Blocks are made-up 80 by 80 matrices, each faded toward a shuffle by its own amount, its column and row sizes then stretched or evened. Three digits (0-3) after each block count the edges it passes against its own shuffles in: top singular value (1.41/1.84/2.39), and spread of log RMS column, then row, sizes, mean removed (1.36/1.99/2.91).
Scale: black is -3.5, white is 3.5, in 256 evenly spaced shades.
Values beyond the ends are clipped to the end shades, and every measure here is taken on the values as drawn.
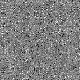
2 0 0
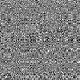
3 0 2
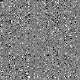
1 3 1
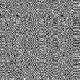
3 0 0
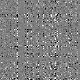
2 3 2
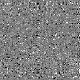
2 1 2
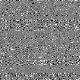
2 0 3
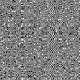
3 1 0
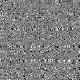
2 1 2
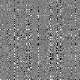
3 3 2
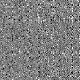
2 2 1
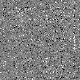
0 2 2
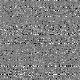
2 0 3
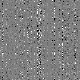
1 3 1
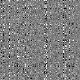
2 3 2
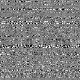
2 0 3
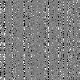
3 3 0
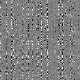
3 3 1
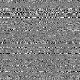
3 0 3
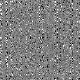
1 3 1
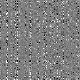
2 3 1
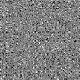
2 1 0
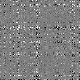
1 3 3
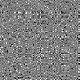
3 1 1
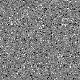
1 0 1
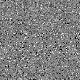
1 0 2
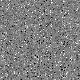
0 1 0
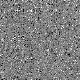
1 1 1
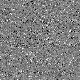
0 0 1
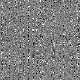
0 3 1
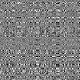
3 2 3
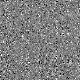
0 2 1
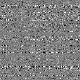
2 1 3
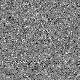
1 0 1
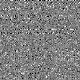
2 0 2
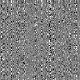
3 3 0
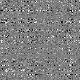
1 2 3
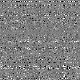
1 1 3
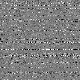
1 0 3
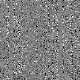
0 3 1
